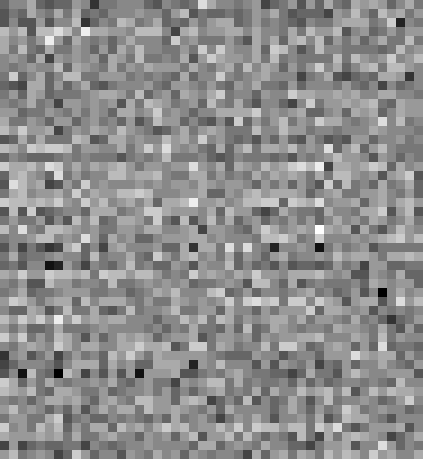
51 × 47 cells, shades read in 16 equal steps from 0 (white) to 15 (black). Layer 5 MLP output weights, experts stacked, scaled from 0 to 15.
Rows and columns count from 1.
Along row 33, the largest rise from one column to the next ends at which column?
43
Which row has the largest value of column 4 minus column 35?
4
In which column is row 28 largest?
36
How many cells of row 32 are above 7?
19
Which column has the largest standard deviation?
7
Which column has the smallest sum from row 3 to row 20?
25
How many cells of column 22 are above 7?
17
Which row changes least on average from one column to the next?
18
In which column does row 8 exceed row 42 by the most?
8
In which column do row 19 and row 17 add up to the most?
26
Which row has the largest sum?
30
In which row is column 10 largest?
3
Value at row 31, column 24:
5
